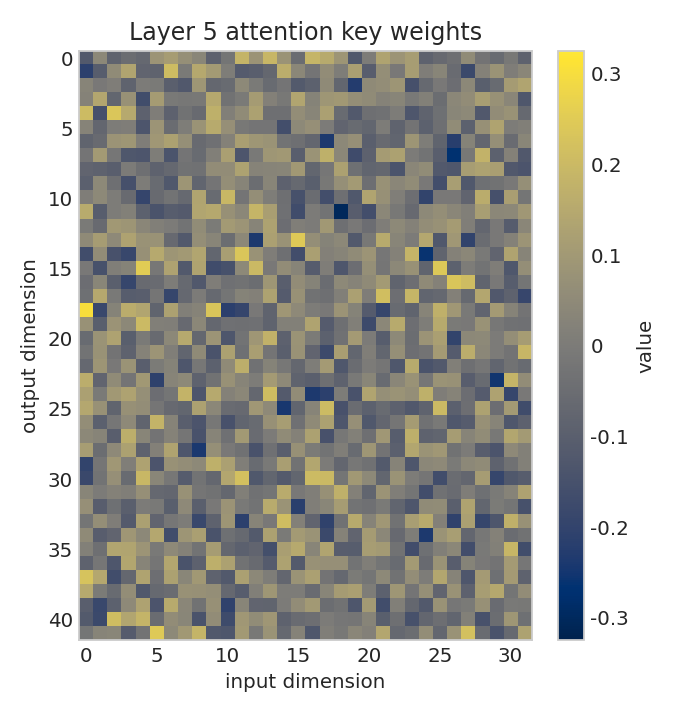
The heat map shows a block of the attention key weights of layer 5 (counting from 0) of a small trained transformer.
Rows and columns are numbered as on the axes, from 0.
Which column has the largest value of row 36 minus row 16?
3
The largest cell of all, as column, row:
0, 18
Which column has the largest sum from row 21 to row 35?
4
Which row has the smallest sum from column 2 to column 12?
16
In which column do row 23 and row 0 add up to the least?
29
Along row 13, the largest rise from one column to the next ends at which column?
13
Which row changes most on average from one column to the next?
33
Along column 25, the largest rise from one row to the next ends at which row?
15
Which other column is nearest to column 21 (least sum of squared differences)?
1
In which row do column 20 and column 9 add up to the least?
19
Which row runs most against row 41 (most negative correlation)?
36
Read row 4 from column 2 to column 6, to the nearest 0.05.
0.25 0.15 -0.1 0 -0.1
